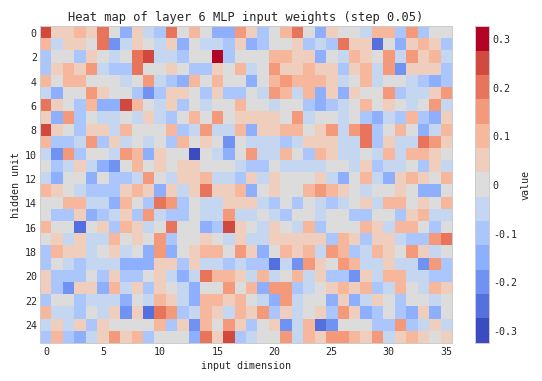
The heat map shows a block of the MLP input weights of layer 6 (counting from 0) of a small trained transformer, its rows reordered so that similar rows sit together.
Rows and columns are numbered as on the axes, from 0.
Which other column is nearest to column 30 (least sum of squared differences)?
4
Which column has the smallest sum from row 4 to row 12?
1
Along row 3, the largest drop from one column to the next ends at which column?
31
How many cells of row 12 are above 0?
12
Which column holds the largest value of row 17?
35
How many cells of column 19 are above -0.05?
12
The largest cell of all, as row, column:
2, 15
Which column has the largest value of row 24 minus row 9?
16
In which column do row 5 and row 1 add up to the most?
5
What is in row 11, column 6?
-0.2
